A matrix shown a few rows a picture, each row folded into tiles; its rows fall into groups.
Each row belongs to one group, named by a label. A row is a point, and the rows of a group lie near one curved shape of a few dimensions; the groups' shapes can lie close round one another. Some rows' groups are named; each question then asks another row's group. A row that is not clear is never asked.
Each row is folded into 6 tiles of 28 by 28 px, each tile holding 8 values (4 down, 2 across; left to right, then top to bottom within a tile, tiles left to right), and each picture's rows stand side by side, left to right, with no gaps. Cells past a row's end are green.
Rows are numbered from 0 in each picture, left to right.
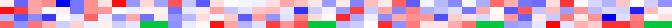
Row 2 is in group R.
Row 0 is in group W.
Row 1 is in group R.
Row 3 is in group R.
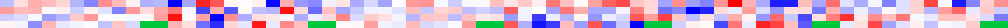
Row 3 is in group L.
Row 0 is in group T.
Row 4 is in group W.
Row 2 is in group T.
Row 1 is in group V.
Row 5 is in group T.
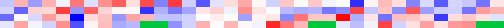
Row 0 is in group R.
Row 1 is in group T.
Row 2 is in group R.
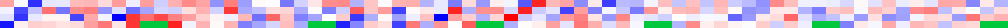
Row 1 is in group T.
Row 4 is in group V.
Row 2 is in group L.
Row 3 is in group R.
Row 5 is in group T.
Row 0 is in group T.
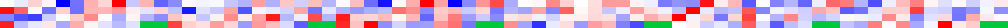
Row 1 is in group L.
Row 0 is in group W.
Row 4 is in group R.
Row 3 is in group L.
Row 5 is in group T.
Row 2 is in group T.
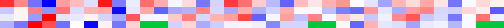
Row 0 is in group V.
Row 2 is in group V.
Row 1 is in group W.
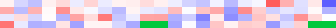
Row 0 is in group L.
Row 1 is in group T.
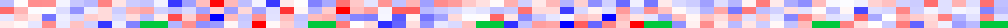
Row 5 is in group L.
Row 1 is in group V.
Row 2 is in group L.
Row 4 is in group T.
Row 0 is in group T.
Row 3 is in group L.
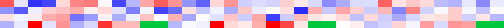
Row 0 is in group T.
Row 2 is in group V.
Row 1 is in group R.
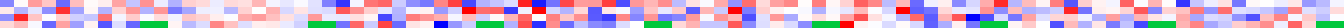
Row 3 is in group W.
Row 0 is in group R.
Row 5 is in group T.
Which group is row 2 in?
T
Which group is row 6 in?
R
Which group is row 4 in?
R
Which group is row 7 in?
V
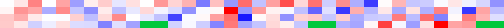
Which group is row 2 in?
R
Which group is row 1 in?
R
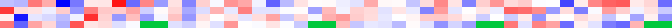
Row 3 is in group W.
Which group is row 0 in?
W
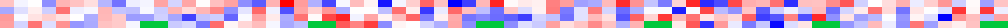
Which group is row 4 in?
W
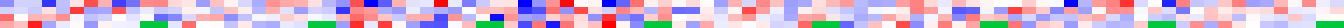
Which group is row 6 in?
W
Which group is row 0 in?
T
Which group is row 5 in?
T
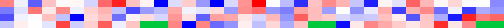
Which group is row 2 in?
T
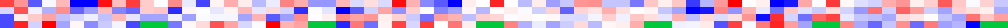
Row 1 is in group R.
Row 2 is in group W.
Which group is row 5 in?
L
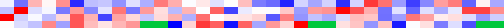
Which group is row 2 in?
T
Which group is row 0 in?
R
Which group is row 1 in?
L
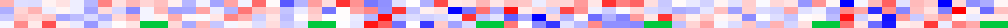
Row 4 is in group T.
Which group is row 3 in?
L
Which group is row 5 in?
V
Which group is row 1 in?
V
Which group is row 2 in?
V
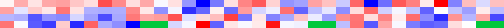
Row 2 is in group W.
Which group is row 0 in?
L
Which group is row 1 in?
T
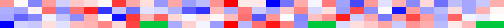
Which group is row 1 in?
W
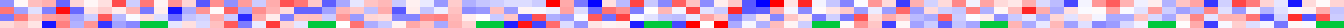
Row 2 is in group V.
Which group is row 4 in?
V
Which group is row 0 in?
R
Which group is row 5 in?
R
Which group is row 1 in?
R
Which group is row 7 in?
W
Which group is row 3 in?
V
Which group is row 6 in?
W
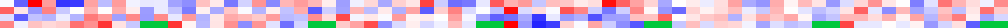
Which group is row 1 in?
L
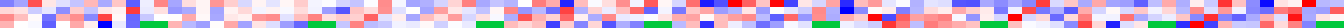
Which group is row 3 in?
R
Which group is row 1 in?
L
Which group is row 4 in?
W
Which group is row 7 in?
V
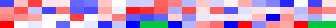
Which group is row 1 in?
L
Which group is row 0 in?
T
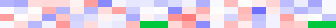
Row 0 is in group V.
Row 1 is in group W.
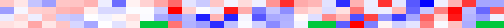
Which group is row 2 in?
V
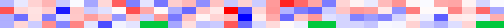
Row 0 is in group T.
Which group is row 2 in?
L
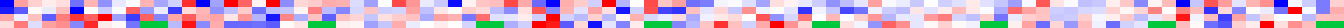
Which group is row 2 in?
W
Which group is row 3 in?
V
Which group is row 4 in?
R
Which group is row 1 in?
W
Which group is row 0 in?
L
